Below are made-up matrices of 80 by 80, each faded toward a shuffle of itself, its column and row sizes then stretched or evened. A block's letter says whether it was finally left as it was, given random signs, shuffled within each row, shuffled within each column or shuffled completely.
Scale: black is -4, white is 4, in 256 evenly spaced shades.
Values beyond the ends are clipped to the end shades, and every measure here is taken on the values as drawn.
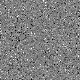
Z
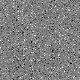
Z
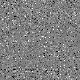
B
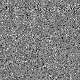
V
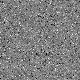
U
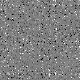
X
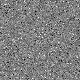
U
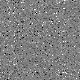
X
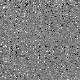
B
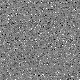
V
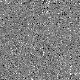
X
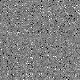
B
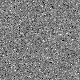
U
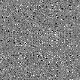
B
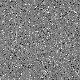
Z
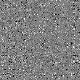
B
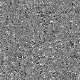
X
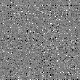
B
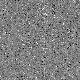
Z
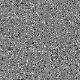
X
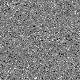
V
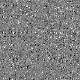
B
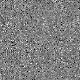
B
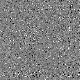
X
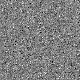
Z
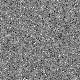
U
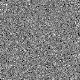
X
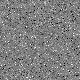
U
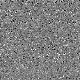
V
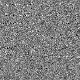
V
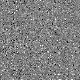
X
